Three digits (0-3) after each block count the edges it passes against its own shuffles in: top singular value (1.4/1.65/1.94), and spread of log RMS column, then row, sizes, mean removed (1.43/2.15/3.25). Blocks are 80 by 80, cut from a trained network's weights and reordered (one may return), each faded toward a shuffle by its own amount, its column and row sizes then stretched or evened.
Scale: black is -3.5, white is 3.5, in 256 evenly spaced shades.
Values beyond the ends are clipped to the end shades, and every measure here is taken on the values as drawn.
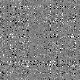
1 2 2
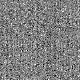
1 0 1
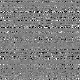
1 1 3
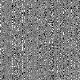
1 3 0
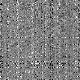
2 2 2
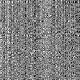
3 1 1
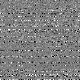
0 1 3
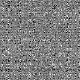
2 2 1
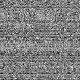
3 0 1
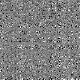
0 2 2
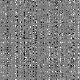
2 3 2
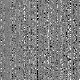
2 3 0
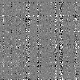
1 3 2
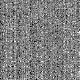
2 1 1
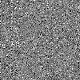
1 1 0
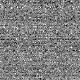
2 1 1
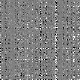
2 3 2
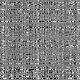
3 1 3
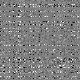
0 2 3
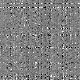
2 2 2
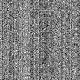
3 0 0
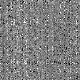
1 2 1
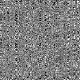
2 2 1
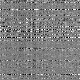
3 0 3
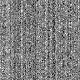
3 1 0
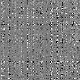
1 3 2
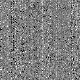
1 2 0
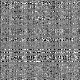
3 0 3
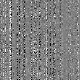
3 3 1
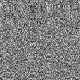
3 0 0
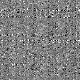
1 1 2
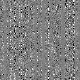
0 3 1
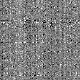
2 1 2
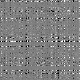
3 2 3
